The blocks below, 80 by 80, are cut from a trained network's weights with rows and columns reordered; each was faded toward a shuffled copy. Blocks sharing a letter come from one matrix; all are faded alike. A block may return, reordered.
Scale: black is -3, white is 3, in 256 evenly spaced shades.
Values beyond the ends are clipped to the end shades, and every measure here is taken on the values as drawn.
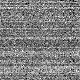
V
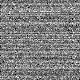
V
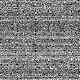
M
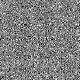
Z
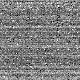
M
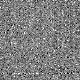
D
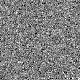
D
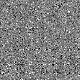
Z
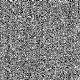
D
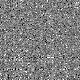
Z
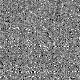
Z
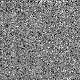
D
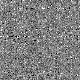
Z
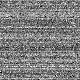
V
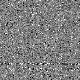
Z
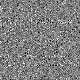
Z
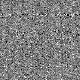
D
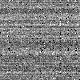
M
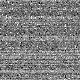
M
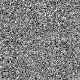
D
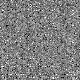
Z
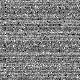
M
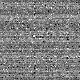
M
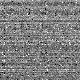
M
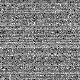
M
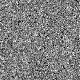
D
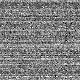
V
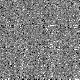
Z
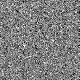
D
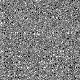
Z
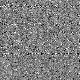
Z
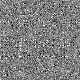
Z
